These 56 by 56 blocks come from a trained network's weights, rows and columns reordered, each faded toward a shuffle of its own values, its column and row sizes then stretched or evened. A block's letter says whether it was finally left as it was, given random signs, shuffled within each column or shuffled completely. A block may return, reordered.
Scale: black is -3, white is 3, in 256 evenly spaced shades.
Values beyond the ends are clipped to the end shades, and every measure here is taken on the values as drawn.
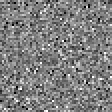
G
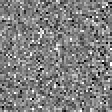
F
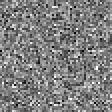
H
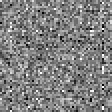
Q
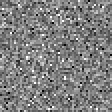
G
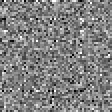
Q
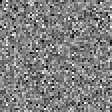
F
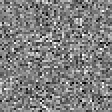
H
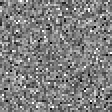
G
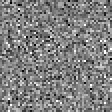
Q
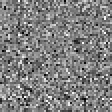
Q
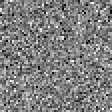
G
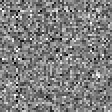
Q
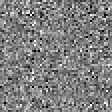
H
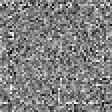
Q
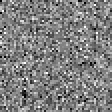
F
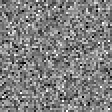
G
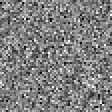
G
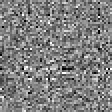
H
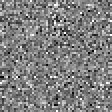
Q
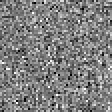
G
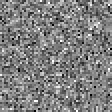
G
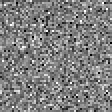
G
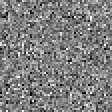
Q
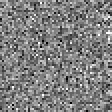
F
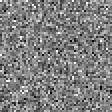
G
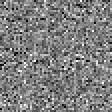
Q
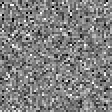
F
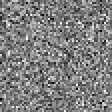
H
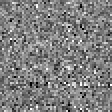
Q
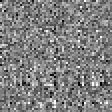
H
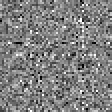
H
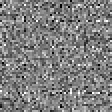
Q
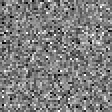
Q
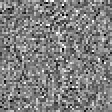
F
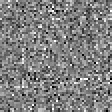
Q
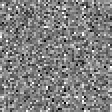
F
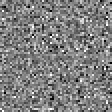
H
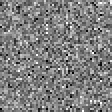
F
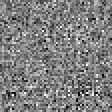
Q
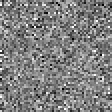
Q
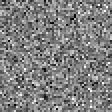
G
